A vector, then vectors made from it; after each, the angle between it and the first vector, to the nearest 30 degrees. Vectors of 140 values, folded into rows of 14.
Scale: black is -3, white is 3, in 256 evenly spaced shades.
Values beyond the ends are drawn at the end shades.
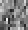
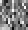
120 degrees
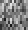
60 degrees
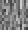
90 degrees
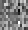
90 degrees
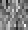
120 degrees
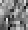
30 degrees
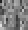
120 degrees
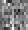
90 degrees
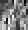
150 degrees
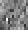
30 degrees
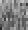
60 degrees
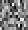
90 degrees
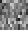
120 degrees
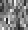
150 degrees
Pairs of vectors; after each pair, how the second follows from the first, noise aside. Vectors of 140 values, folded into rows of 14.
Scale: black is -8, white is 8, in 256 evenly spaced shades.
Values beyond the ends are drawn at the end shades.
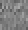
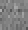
partly zeroed.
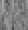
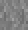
wrapped around, negated, shrunk.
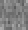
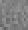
wrapped around, negated, shrunk.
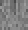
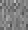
sign-scrambled.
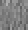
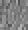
reversed.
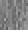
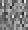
wrapped around, negated, scaled up.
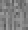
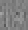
partly zeroed.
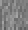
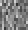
scaled up.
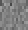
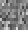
wrapped around, negated, scaled up.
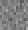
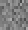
sign-scrambled.
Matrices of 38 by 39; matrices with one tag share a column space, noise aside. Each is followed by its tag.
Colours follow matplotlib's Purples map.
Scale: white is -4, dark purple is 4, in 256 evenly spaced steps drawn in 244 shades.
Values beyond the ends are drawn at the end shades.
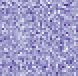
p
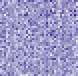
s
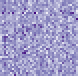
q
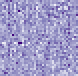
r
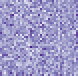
s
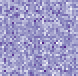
r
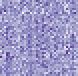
q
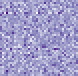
q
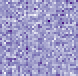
s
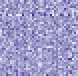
s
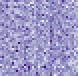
p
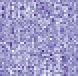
r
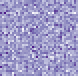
q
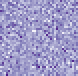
p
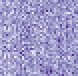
q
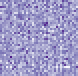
p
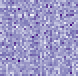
s
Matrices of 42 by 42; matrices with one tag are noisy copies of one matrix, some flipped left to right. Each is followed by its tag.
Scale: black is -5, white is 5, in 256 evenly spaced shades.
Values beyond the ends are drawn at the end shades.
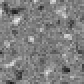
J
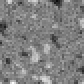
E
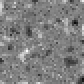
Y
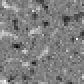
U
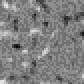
U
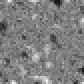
E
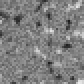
U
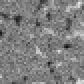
U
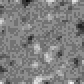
E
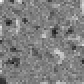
Y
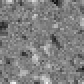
E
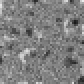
Y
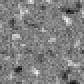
J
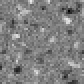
J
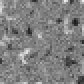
Y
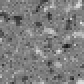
U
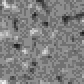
U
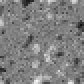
E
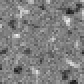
J
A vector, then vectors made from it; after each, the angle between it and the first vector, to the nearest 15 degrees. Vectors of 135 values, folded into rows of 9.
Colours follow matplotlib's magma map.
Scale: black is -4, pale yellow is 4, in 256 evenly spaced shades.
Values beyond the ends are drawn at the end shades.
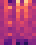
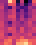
165 degrees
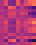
75 degrees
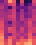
150 degrees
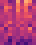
30 degrees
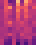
15 degrees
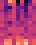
165 degrees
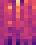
30 degrees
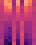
45 degrees
